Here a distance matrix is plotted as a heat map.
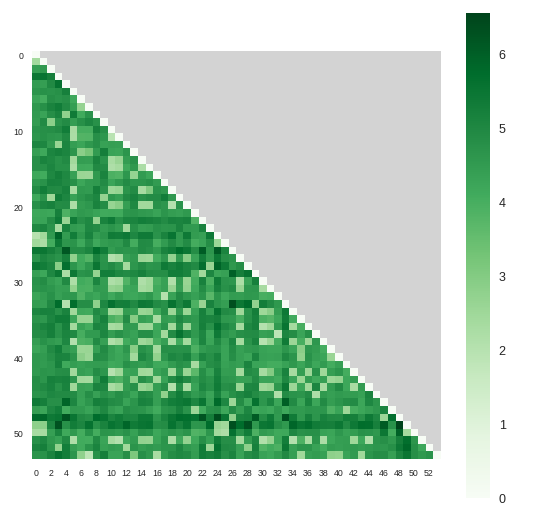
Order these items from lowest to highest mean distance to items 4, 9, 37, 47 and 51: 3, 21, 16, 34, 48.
21, 34, 16, 3, 48
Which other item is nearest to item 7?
53
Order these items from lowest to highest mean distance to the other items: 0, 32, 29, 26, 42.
42, 32, 0, 29, 26
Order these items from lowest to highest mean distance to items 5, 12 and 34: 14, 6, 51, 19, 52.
51, 14, 52, 6, 19
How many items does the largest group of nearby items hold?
16
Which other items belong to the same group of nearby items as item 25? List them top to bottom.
0, 1, 24, 49, 50
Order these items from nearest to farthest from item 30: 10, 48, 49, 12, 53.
10, 12, 53, 48, 49
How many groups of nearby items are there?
9
